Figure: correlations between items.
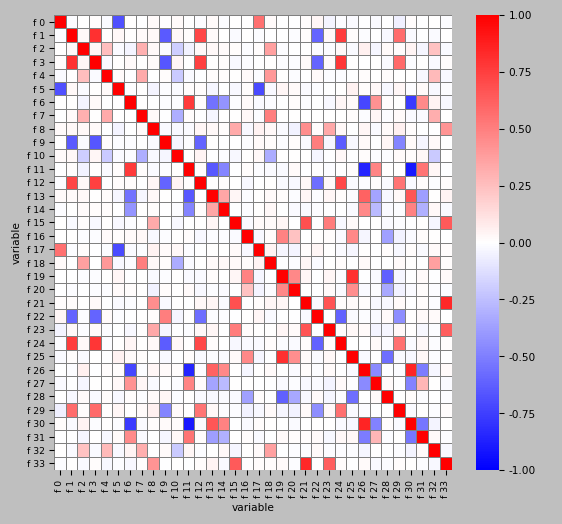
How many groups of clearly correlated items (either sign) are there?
6
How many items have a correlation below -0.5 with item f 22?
4
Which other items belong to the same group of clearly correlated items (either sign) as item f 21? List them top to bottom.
f 8, f 15, f 23, f 33
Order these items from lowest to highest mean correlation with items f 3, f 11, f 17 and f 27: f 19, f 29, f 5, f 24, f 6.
f 5, f 19, f 29, f 24, f 6
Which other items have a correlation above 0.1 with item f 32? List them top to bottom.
f 2, f 4, f 7, f 18
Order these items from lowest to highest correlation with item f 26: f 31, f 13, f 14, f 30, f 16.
f 31, f 16, f 14, f 13, f 30
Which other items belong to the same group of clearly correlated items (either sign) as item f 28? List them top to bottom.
f 16, f 19, f 20, f 25
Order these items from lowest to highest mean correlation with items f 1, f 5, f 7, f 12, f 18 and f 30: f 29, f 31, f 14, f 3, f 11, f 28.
f 11, f 31, f 28, f 14, f 29, f 3
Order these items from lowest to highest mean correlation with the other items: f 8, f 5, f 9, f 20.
f 9, f 5, f 20, f 8
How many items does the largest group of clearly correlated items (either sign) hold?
8
